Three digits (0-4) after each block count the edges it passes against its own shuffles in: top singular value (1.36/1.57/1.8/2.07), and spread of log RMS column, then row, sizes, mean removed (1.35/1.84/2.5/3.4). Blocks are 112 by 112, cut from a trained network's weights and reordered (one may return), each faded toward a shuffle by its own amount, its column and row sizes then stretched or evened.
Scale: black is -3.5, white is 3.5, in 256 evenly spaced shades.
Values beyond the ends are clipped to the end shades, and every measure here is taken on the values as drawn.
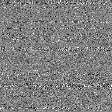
0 0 4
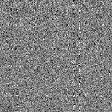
4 2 1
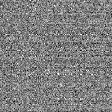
4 1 2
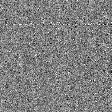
0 1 1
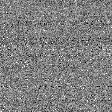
1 1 2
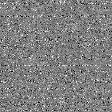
0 0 3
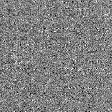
1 0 2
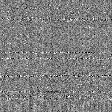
2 0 3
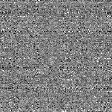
3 2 3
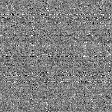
2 1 3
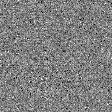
0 1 1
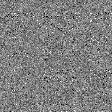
1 1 1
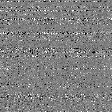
2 1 4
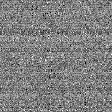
3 1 1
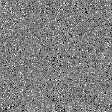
2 1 2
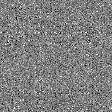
0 1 2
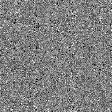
1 2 0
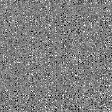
1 3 3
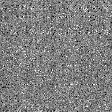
1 0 2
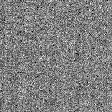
2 0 0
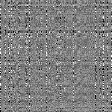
4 4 1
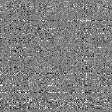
4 2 4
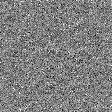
0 1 0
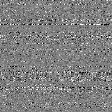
4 0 4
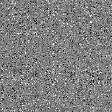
1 2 1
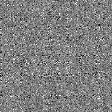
3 2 2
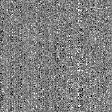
2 3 0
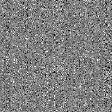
2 3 1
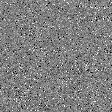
0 1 1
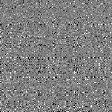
4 2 3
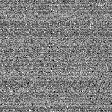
4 0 1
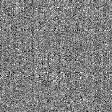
2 0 2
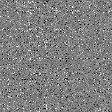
1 2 3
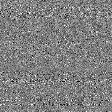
0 0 3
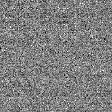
2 2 0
